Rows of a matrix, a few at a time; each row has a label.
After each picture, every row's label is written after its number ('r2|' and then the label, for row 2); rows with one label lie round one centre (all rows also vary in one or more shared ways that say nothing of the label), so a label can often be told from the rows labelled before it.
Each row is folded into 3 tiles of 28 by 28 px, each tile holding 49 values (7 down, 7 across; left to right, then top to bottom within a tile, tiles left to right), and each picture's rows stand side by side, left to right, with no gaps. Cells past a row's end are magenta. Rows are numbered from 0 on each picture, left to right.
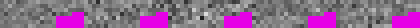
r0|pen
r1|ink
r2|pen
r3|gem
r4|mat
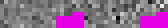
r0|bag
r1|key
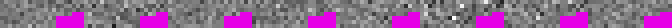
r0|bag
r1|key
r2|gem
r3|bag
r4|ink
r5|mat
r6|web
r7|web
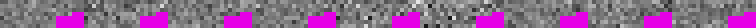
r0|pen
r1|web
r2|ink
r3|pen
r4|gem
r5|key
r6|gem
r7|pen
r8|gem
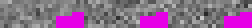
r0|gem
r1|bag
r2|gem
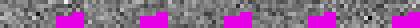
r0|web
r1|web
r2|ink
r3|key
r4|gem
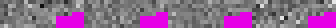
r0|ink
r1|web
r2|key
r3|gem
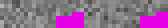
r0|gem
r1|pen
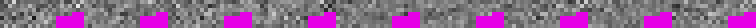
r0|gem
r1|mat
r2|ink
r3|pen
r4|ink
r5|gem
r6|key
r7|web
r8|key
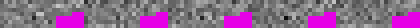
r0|key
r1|mat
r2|pen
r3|key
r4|mat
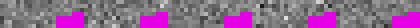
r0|web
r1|web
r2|key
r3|mat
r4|web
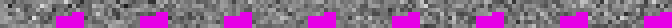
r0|mat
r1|ink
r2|key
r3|web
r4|gem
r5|gem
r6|mat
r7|ink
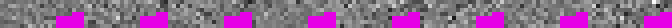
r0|ink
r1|pen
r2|pen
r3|web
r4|key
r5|gem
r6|mat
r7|gem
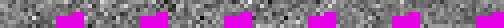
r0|web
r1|bag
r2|key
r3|gem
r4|web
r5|mat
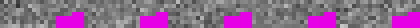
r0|mat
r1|gem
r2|web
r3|ink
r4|pen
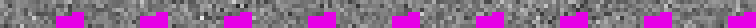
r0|gem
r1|key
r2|ink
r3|ink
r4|ink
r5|gem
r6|pen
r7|gem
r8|gem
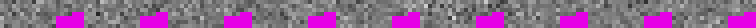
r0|ink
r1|bag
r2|bag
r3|key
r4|mat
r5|pen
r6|pen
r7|ink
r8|gem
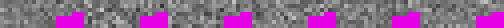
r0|ink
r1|gem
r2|gem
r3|pen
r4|ink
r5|mat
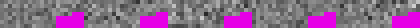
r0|pen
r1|pen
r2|gem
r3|web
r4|ink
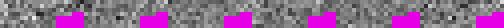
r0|gem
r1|key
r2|mat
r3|gem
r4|mat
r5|gem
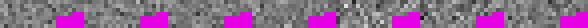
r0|key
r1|ink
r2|ink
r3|pen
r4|web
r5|pen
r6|bag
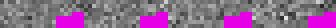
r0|bag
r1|gem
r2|bag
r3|bag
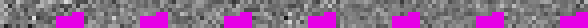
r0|key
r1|web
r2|pen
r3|key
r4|bag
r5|gem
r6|gem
